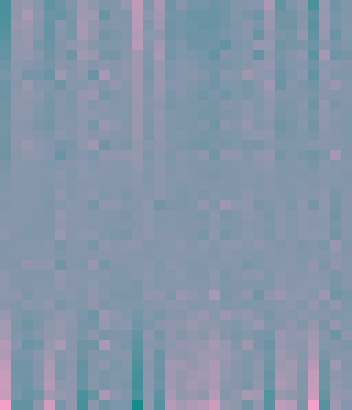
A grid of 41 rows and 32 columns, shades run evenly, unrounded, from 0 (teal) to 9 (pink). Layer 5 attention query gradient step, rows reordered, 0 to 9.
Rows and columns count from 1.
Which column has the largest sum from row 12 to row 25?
13
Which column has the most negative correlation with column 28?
31
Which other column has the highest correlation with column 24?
7
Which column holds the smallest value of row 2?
1
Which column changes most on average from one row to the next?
10
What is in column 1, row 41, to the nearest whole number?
9
